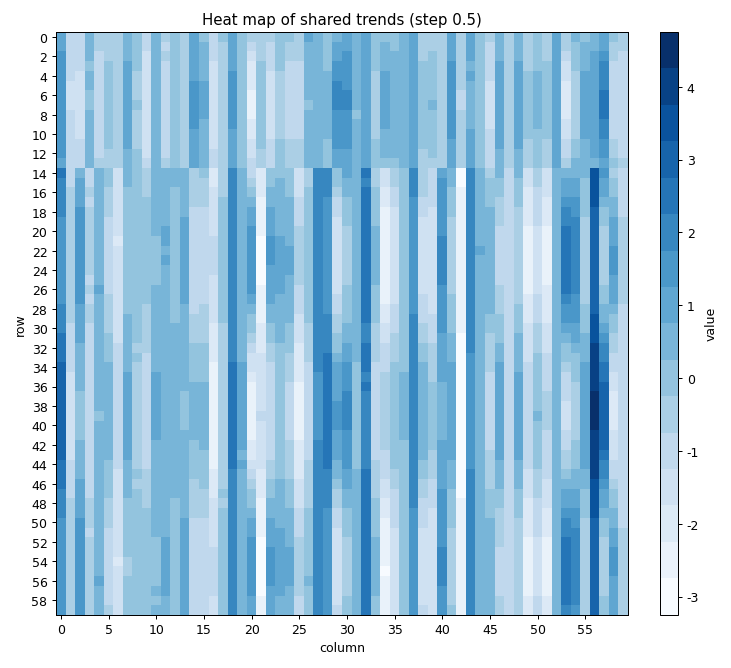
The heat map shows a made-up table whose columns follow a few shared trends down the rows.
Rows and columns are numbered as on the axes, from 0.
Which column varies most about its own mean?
53
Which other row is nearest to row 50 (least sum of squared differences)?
59
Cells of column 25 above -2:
46
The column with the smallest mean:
42
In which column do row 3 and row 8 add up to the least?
20
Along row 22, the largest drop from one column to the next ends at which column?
21
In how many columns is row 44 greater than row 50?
27
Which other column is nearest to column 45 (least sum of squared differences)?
24
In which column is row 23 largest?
56
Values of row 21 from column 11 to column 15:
1 0 1 -1 -1
